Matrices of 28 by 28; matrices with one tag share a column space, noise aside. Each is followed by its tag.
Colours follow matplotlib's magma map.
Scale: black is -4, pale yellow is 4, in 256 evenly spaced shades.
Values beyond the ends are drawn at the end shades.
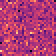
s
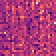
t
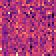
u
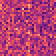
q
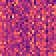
u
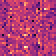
q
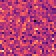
s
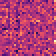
s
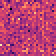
t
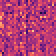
u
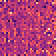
s
